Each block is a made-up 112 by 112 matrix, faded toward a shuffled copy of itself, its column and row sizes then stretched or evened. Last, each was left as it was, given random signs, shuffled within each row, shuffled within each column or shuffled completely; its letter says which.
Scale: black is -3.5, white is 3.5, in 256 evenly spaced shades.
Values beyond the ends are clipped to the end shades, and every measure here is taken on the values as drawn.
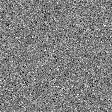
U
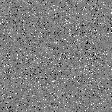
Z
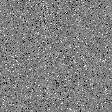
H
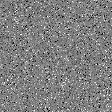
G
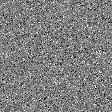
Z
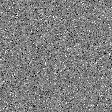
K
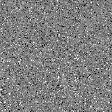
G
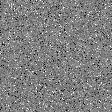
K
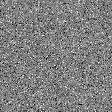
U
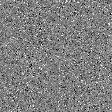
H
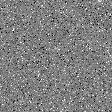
K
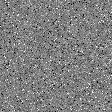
K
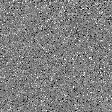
Z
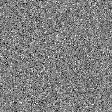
G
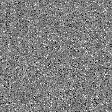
Z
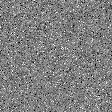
K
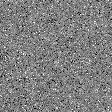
K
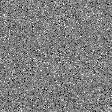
Z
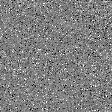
Z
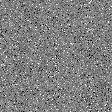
H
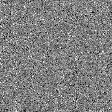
G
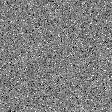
K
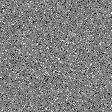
K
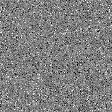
G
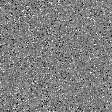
H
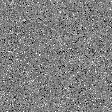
Z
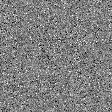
H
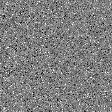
Z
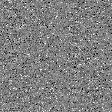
G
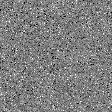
Z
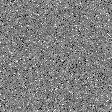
K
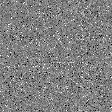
Z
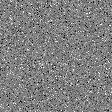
K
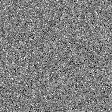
K
